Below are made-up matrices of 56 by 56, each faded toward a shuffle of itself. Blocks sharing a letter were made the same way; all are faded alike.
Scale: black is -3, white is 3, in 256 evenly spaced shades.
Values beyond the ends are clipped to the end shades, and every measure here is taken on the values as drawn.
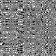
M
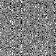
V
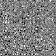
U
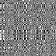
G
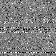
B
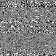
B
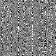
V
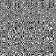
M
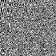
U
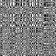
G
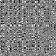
M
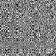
M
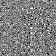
U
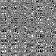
M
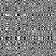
G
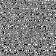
B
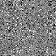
U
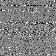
B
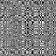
G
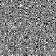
U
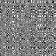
M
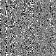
V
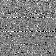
B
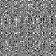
M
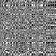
G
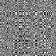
G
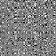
M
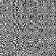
M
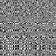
G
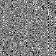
V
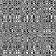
G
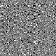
U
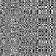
G
